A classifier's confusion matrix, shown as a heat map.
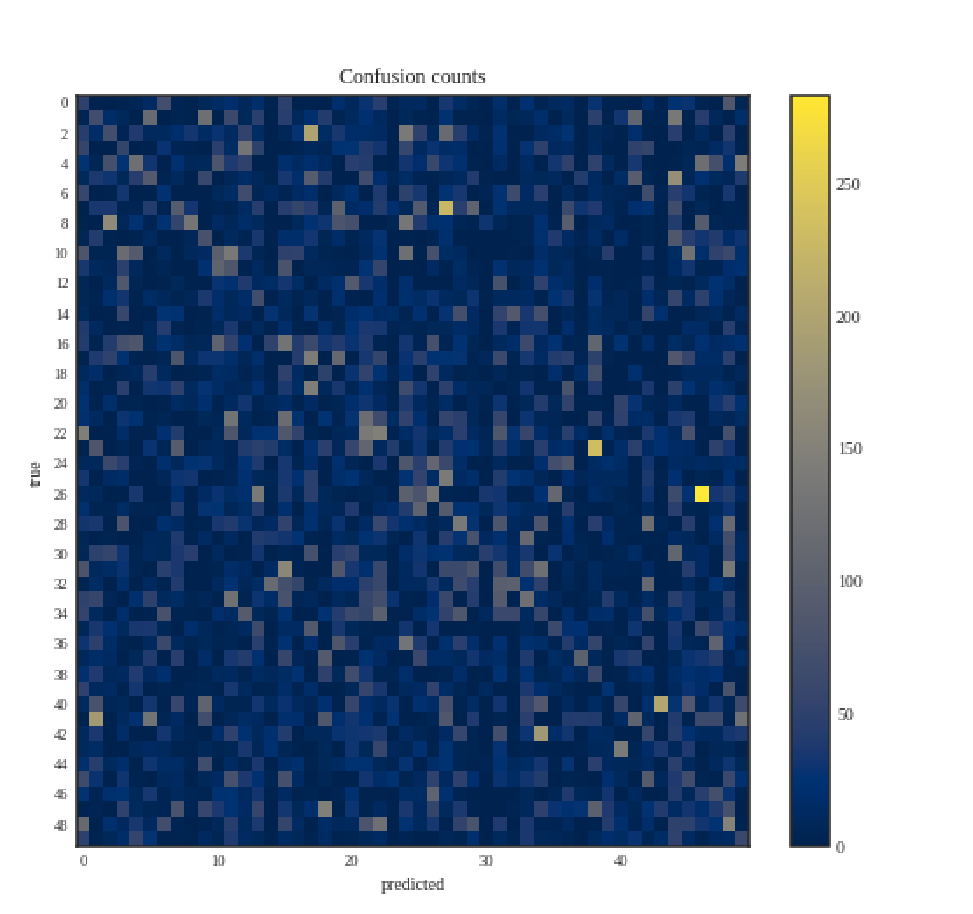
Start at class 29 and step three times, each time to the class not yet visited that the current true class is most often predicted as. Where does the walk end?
10
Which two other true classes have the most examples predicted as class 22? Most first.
48, 34
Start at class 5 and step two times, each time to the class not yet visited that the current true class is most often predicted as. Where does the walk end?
9
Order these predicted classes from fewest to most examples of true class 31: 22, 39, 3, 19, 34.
39, 3, 22, 19, 34
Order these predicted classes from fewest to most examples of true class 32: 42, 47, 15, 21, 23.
23, 47, 21, 15, 42
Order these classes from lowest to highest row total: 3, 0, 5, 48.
0, 3, 5, 48
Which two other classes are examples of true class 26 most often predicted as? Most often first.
46, 13
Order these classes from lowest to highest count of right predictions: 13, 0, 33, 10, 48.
0, 13, 10, 33, 48
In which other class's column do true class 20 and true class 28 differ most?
42
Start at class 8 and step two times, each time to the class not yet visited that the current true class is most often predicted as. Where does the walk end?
17
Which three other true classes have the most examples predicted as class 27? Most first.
7, 25, 2
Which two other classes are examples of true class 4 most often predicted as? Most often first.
49, 46
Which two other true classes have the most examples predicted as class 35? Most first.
26, 24
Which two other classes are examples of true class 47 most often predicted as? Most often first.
18, 38
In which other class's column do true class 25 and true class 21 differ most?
11
